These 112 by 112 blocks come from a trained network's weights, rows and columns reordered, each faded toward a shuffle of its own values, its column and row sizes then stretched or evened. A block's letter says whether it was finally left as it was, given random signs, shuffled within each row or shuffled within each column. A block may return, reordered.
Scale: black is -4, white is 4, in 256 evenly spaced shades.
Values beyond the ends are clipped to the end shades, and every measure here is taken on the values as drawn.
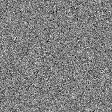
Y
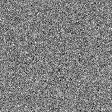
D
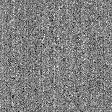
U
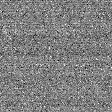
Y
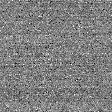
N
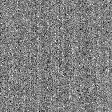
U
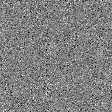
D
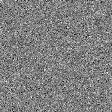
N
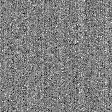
U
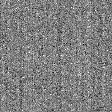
N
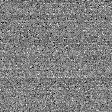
N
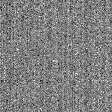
N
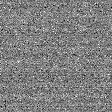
Y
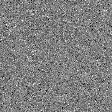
D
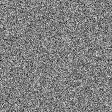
Y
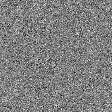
D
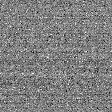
Y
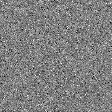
D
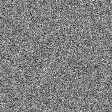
Y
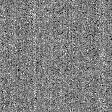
U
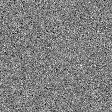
Y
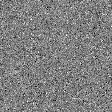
D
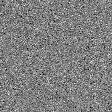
Y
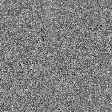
D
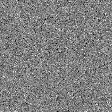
D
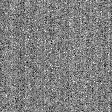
U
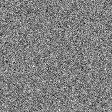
U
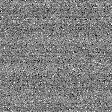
Y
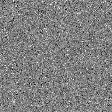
D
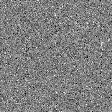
U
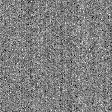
U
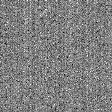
N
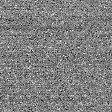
N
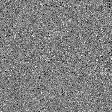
D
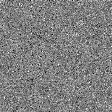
D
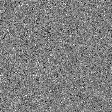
D
